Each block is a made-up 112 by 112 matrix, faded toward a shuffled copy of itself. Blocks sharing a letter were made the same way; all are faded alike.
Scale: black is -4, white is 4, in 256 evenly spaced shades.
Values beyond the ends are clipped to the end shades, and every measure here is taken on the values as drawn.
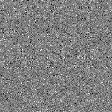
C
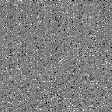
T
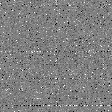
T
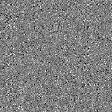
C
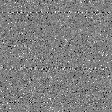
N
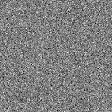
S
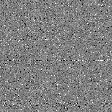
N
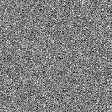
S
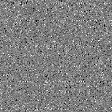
N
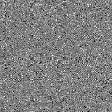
C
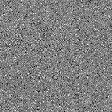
C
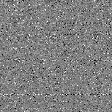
N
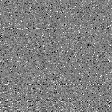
N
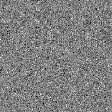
S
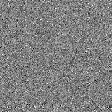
S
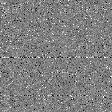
N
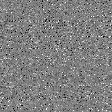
N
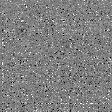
T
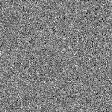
S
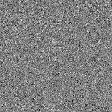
S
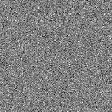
S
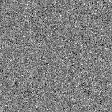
S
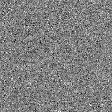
S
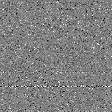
N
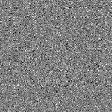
C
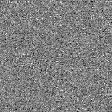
S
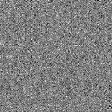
C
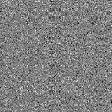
C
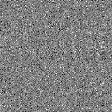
C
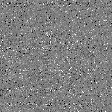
T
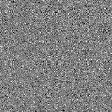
C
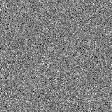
S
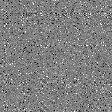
T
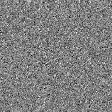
S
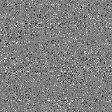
T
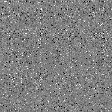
T
